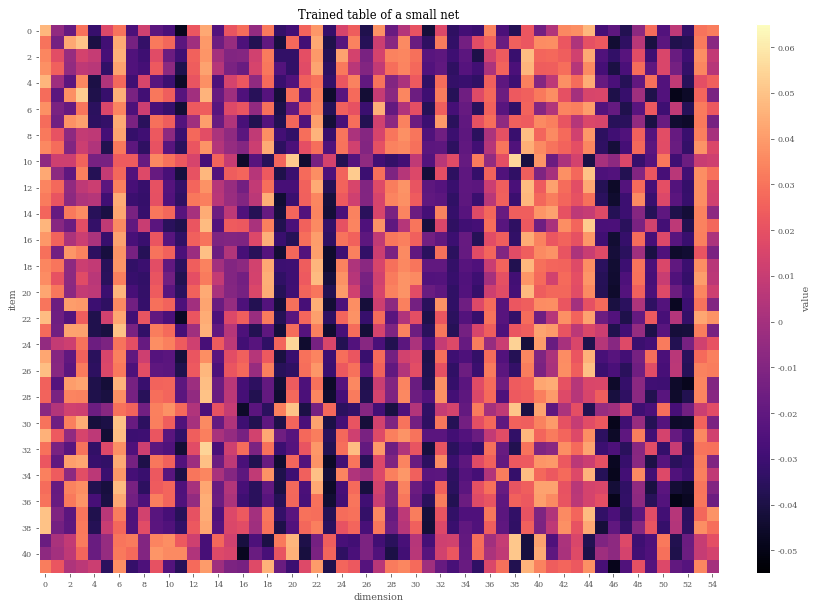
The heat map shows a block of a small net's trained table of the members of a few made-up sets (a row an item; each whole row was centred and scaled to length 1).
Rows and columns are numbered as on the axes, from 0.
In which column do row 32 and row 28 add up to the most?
13
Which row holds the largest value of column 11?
40
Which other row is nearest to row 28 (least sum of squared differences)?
14
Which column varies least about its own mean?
34
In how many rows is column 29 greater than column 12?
26
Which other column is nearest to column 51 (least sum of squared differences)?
49
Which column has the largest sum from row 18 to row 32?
6
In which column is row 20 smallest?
46
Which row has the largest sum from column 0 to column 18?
20
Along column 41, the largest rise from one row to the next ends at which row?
30
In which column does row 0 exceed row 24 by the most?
44
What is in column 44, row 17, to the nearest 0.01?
0.01
